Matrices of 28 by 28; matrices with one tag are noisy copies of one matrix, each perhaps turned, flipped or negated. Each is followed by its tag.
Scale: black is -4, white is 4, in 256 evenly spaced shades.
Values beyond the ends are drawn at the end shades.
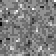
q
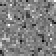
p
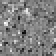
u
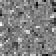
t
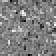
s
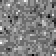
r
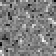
p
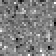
r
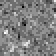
u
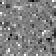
r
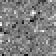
s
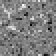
u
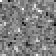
q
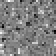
t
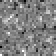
q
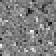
u
